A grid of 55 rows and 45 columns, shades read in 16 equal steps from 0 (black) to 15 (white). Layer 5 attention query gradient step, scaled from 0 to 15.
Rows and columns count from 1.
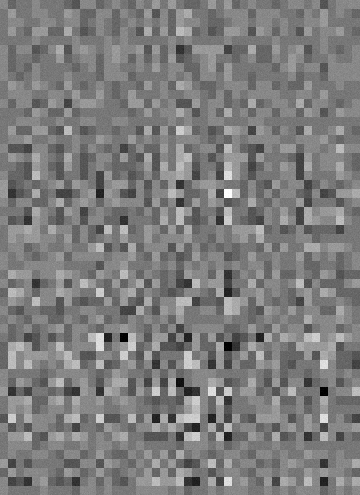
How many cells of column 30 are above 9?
3
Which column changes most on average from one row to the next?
29
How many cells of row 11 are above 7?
20
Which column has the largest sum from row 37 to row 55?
13
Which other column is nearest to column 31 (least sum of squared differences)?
6
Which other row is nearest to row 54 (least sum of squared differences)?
48
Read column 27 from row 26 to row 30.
7 6 7 8 7
